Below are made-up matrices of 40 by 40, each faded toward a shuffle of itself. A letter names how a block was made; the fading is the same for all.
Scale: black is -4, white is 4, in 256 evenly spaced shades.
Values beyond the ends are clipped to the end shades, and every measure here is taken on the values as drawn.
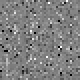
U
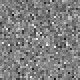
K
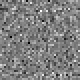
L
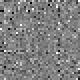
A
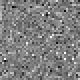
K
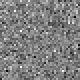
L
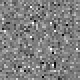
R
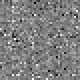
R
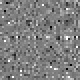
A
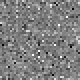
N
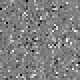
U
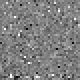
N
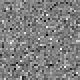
L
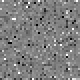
U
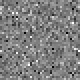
K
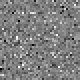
L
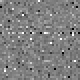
R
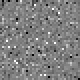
U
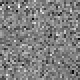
L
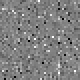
U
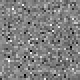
K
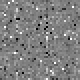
U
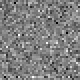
L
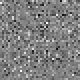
A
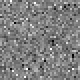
K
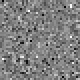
K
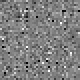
R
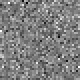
K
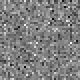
K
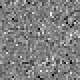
N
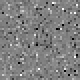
U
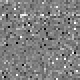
N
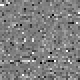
R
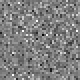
K
